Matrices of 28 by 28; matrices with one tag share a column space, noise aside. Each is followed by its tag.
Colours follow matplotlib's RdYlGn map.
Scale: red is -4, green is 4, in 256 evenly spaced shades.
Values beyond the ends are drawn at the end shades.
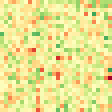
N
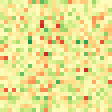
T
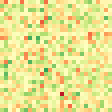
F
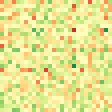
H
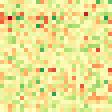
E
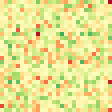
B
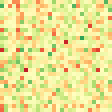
H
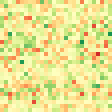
B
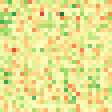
E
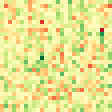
H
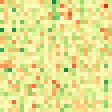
H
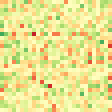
B
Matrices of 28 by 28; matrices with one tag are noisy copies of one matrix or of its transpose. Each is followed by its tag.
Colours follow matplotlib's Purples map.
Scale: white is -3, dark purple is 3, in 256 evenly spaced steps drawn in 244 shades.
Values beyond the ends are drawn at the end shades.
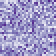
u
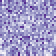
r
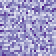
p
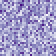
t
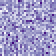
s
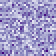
s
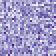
s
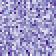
p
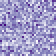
u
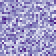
t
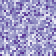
t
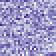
r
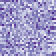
r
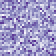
t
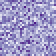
t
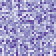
s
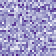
p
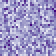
p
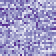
r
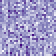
r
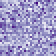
u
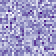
s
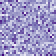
t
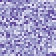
r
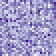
p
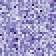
s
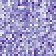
u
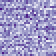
r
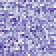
p
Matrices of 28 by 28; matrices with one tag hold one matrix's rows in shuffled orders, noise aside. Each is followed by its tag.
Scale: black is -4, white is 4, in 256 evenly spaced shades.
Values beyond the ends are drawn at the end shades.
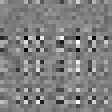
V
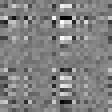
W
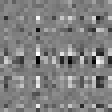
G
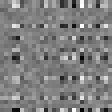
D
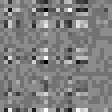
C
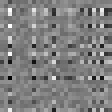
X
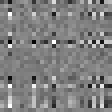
X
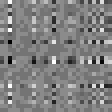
X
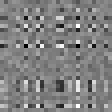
V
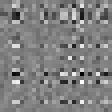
D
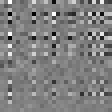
X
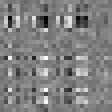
C
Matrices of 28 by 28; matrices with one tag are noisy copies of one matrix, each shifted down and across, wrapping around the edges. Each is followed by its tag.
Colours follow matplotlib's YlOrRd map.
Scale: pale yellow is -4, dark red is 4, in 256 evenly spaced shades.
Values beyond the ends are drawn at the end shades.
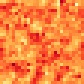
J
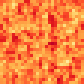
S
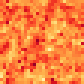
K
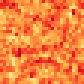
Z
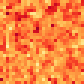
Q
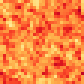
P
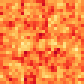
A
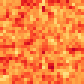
Z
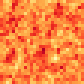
K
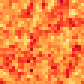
K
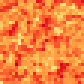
K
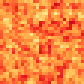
A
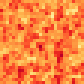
S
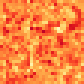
Q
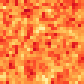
S
